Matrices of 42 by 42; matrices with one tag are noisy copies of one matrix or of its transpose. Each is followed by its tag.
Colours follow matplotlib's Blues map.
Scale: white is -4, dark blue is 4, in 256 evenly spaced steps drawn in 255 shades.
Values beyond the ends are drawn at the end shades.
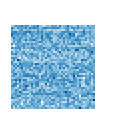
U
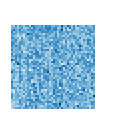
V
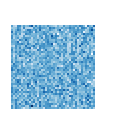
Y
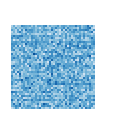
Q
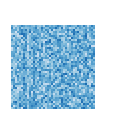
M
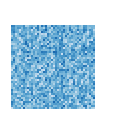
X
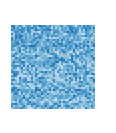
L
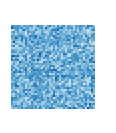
X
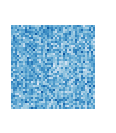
L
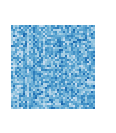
M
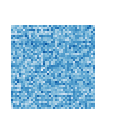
Q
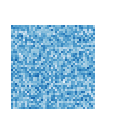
X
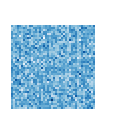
Y
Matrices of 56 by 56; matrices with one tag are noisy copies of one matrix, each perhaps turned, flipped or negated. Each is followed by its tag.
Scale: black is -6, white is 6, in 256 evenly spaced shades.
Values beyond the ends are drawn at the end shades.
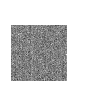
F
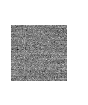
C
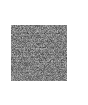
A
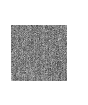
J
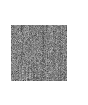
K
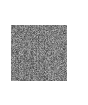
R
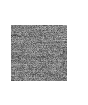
K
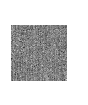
J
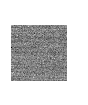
C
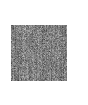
C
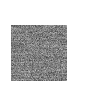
J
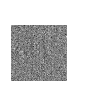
R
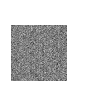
A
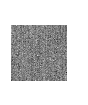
J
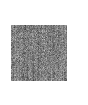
C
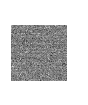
R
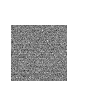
A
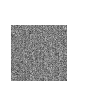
R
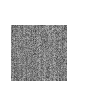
C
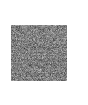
R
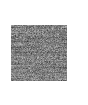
C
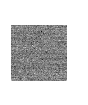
C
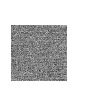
J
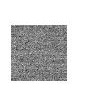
C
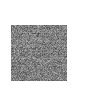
R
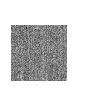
K
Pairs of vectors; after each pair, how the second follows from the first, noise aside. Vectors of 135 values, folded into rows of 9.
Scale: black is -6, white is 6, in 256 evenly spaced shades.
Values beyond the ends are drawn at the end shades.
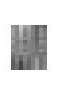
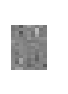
reversed, negated, partly zeroed.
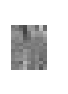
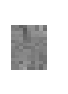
shrunk.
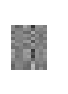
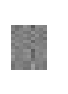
shrunk.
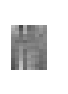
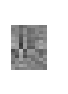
wrapped around, negated.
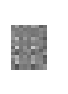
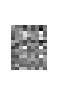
reversed, scaled up.
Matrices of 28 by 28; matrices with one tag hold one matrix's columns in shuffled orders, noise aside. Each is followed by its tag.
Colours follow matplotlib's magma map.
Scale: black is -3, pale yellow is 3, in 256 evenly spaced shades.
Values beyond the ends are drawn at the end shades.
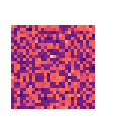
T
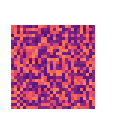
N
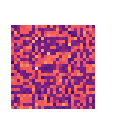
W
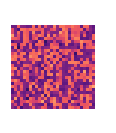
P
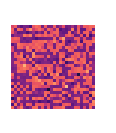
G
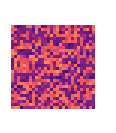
N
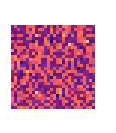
N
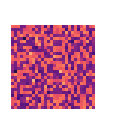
W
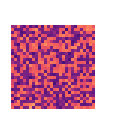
G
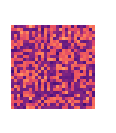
P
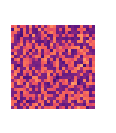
N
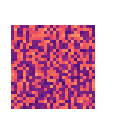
P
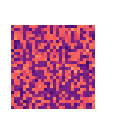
P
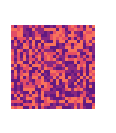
P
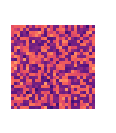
W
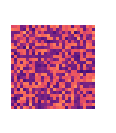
T
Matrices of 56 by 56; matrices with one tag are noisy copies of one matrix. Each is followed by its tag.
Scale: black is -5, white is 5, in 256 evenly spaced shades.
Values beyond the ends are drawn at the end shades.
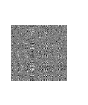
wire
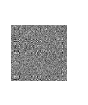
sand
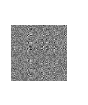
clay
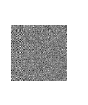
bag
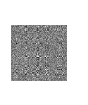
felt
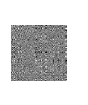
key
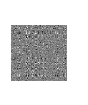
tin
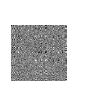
key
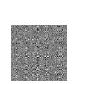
felt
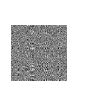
wire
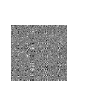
wire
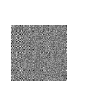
bag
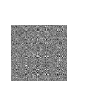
felt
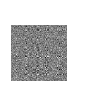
felt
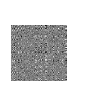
key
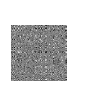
key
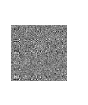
sand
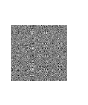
wire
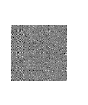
bag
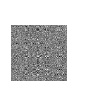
felt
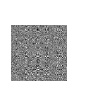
felt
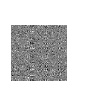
wire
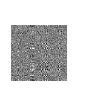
wire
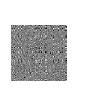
key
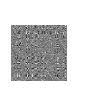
tin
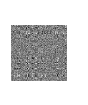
tin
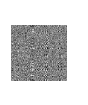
wire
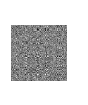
felt
